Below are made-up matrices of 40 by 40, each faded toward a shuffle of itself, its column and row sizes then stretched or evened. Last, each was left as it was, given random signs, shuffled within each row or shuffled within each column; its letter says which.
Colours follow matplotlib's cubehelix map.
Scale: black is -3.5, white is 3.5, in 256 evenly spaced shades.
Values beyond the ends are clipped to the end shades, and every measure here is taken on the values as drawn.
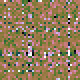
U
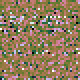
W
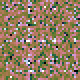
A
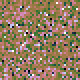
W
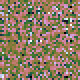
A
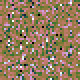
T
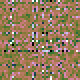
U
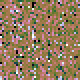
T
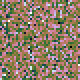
T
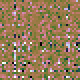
A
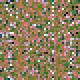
T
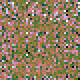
A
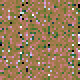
T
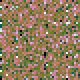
T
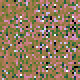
A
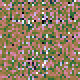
U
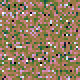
W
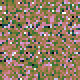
W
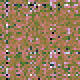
U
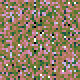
T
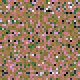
W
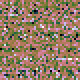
W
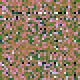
A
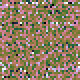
W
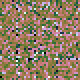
A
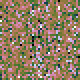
T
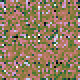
A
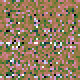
U
